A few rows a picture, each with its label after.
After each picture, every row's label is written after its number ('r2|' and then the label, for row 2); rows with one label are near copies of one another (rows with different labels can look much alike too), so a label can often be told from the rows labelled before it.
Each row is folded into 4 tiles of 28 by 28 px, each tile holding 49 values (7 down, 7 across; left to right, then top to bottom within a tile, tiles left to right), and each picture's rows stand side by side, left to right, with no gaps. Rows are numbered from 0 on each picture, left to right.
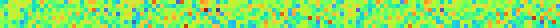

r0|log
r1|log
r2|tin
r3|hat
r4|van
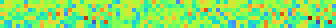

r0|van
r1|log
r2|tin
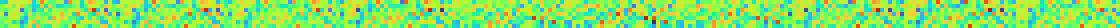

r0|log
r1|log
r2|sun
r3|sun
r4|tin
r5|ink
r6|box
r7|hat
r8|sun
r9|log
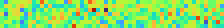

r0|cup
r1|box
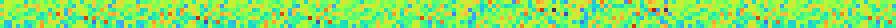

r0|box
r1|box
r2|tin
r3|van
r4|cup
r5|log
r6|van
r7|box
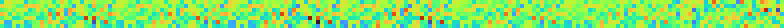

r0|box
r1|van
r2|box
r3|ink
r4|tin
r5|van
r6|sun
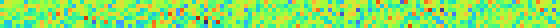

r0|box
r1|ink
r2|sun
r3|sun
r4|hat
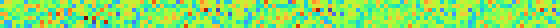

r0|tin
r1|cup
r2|log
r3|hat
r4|hat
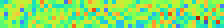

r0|sun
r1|tin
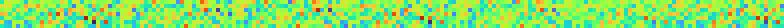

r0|van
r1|hat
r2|cup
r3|box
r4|hat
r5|van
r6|ink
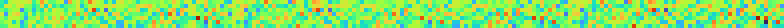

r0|sun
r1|tin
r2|hat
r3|tin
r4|tin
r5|log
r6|ink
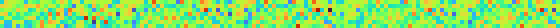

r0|van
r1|sun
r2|cup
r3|log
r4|cup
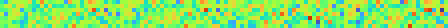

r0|log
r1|cup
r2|box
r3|log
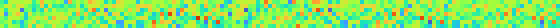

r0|sun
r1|box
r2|sun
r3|box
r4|box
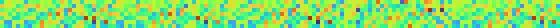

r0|ink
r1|box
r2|ink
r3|sun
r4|ink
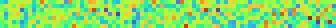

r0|sun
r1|cup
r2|tin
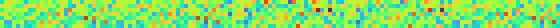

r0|ink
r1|van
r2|cup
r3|log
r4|box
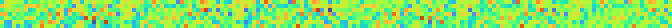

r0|van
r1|hat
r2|log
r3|tin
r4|hat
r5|sun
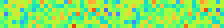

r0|log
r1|cup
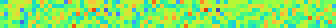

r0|log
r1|cup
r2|tin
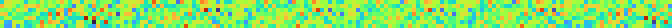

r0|van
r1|cup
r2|cup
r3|hat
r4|log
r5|box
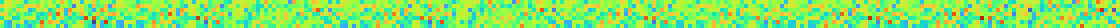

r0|ink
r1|box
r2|log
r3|van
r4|sun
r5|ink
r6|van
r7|tin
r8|tin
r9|sun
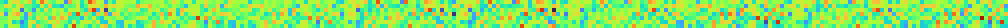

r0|hat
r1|box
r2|box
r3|sun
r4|log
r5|sun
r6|van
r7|log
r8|tin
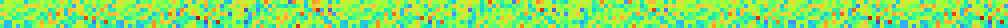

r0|van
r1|tin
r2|log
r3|ink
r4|sun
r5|sun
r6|box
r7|ink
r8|van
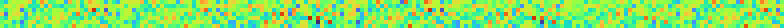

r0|cup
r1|log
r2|box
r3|sun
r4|box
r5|van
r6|cup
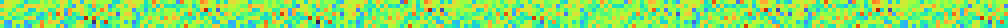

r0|ink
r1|sun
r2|box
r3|hat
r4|box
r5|hat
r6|log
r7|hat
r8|van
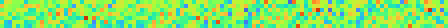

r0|box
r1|ink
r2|hat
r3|cup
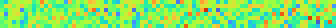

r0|sun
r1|hat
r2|ink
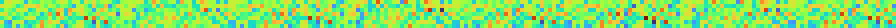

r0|ink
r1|cup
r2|van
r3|cup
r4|van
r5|tin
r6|hat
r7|tin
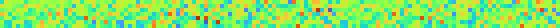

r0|box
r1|ink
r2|log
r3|tin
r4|log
